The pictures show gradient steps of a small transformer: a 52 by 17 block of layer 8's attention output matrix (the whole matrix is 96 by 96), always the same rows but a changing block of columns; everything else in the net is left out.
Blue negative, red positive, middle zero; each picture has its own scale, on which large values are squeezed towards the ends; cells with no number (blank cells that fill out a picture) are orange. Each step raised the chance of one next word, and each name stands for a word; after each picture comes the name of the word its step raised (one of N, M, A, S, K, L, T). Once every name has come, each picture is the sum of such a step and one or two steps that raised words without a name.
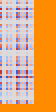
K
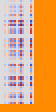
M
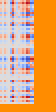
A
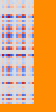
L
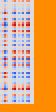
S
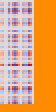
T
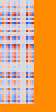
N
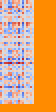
S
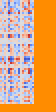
A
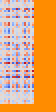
K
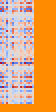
T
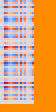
L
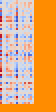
L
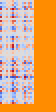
K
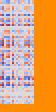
M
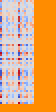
S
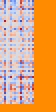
K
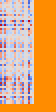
M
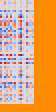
L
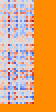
S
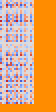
T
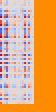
L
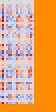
L
